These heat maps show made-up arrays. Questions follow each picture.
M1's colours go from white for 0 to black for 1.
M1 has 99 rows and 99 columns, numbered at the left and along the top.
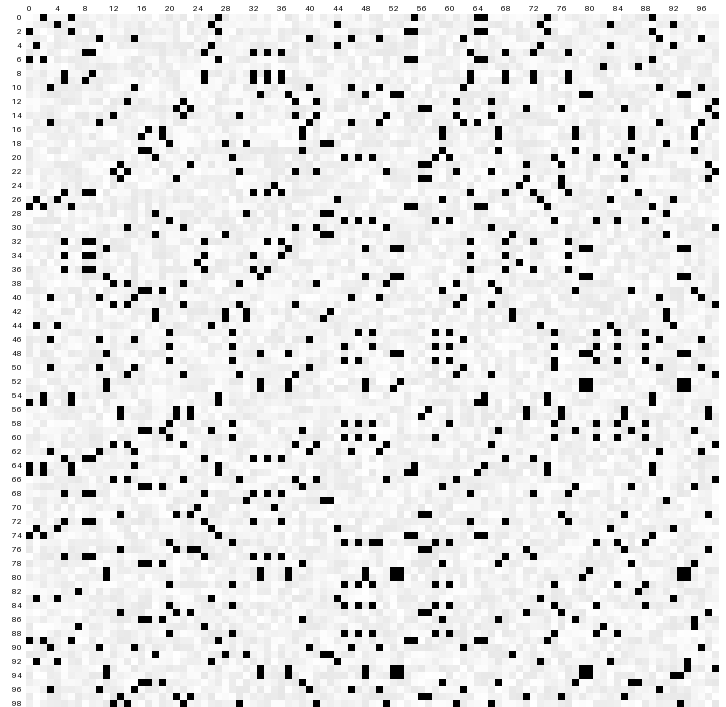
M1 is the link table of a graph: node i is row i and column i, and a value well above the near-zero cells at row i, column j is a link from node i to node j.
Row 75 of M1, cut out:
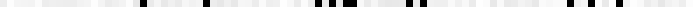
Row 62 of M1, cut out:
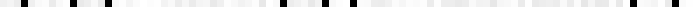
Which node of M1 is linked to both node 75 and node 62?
node 50
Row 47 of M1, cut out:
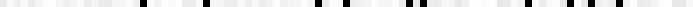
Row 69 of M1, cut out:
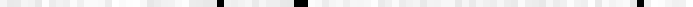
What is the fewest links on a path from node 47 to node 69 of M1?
4
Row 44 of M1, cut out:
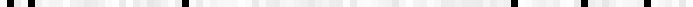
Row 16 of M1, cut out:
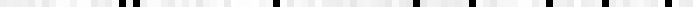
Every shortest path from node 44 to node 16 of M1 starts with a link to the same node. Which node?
node 26
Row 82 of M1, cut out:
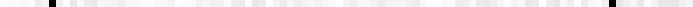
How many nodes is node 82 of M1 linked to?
2
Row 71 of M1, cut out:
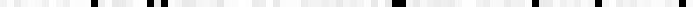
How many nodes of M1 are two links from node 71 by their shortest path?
1
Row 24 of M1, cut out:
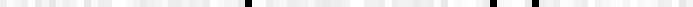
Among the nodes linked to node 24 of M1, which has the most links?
node 76
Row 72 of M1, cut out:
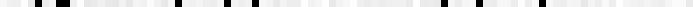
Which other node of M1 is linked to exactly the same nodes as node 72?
node 34
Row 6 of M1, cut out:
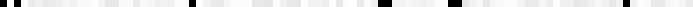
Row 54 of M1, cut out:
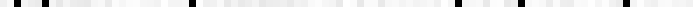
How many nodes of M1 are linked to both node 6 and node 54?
4
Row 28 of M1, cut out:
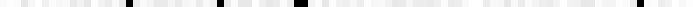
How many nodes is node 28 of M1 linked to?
5
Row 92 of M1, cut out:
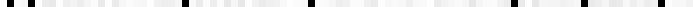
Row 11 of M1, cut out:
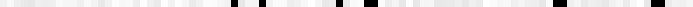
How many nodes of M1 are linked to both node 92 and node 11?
1
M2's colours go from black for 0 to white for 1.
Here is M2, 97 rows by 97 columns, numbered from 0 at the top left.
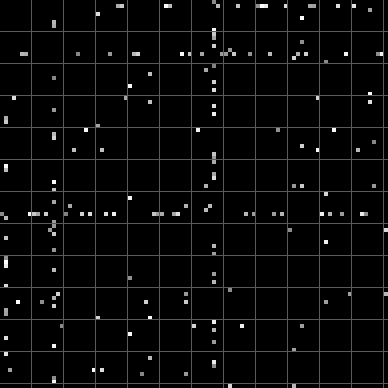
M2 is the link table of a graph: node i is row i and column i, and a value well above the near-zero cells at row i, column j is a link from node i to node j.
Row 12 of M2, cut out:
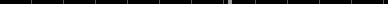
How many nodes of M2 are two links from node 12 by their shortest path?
2
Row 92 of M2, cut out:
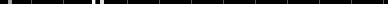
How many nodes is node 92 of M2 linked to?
3
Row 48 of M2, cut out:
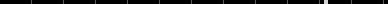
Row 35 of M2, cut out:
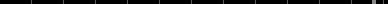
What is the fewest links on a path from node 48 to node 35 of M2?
5
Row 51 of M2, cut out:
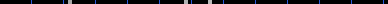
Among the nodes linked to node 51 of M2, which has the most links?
node 46
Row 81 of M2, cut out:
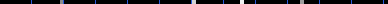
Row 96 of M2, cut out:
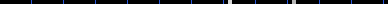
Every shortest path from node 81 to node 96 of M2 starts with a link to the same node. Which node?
node 75
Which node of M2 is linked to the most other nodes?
node 53
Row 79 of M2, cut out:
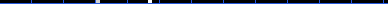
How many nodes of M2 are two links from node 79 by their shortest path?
5
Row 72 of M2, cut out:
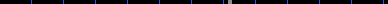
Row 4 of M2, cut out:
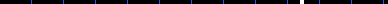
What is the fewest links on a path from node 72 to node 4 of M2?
6
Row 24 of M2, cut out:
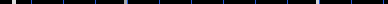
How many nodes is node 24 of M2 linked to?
3
